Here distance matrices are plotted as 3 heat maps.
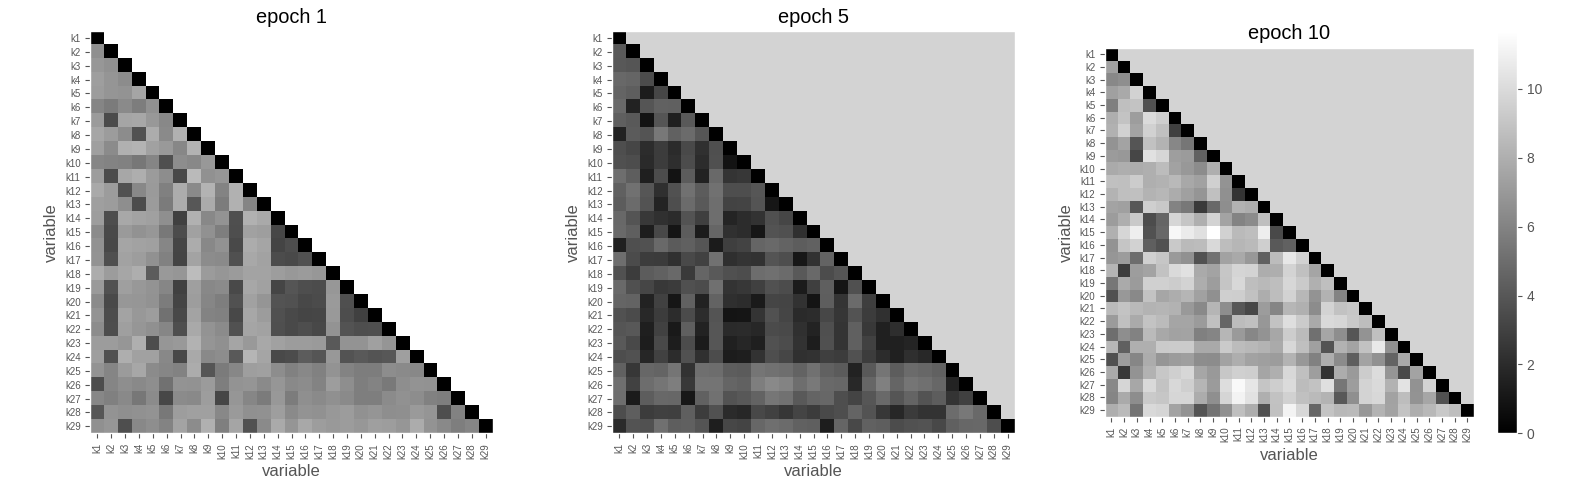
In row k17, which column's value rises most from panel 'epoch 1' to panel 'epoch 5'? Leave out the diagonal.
k16
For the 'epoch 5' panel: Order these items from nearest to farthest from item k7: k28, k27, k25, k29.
k28, k29, k27, k25
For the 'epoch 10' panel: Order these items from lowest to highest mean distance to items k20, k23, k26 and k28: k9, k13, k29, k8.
k9, k8, k13, k29
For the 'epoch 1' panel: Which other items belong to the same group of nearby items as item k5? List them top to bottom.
k18, k23
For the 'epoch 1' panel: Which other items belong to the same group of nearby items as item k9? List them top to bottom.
k25
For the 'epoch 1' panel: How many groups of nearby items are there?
7
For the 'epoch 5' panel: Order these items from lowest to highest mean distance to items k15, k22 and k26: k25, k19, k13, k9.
k9, k19, k25, k13
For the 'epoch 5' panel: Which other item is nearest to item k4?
k13
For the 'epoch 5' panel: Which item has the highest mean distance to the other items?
k26
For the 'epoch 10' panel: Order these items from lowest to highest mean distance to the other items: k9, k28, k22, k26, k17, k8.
k8, k17, k9, k26, k28, k22
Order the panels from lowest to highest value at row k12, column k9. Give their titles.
epoch 5, epoch 1, epoch 10
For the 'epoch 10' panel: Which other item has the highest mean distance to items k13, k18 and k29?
k15
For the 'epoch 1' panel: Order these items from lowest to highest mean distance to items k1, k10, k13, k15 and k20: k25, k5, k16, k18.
k16, k25, k5, k18
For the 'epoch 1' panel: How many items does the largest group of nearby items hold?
12
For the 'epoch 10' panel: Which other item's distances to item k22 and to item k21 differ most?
k12
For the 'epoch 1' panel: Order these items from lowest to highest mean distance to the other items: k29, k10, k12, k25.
k10, k25, k29, k12
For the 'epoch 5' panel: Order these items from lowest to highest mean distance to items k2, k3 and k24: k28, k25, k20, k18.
k20, k28, k18, k25
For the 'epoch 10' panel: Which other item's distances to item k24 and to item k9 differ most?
k3
